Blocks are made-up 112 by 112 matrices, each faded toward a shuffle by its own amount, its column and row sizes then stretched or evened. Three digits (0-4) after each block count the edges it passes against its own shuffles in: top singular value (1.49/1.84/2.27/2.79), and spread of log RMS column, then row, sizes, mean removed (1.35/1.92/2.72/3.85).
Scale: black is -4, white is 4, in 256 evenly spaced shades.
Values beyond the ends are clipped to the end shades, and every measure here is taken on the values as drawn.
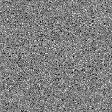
1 0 2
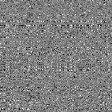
3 1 3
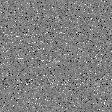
0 0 2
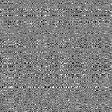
4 1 4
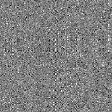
3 2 1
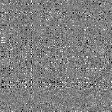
3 2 3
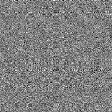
3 0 3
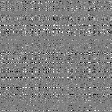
4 2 4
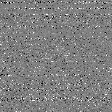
0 0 3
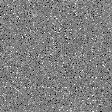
1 1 1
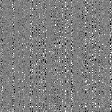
3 4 1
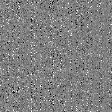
0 3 0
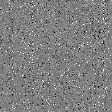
0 2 1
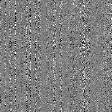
1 4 1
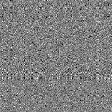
3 1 2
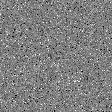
0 0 0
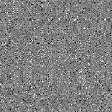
3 1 1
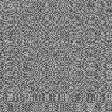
4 0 2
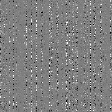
2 4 1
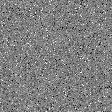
1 0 0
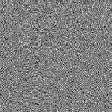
4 1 0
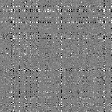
4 3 3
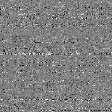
2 1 3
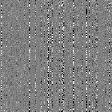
4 4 1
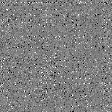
2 2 2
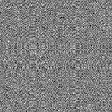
4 1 2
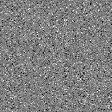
2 1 0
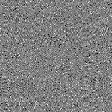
3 0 0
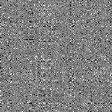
3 2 2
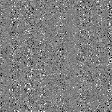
0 3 1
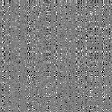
4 4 2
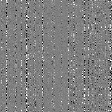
4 4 1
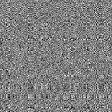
4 2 2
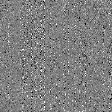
1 3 0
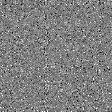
2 1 1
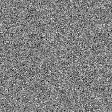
1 0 1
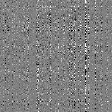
2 4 2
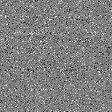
1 0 2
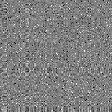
4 1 0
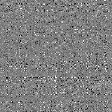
2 2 3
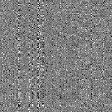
4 3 1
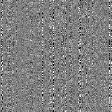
3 4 0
